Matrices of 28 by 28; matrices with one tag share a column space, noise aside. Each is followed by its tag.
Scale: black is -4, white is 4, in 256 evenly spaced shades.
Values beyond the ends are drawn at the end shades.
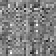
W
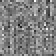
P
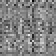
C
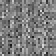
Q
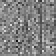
C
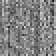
P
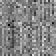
P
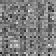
Q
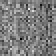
W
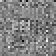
C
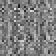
W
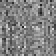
P
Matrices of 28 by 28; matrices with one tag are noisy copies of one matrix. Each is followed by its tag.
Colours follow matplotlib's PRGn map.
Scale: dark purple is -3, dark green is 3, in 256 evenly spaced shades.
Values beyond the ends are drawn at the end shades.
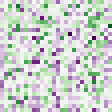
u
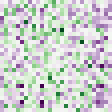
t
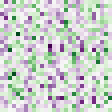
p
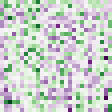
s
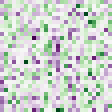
u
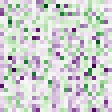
u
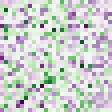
t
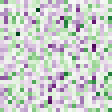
p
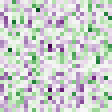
p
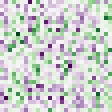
p
